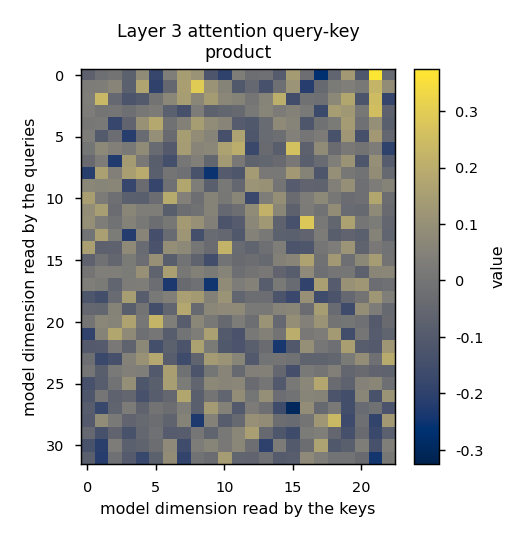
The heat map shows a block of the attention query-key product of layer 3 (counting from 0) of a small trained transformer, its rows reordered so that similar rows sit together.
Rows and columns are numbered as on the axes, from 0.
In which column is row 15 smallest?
9
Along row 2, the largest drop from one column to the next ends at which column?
22
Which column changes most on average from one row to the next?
15
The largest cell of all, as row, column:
0, 21
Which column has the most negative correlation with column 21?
17
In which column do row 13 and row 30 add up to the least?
3
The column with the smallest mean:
5
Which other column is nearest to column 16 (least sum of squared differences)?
13
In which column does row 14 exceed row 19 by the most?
19
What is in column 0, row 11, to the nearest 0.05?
0.1
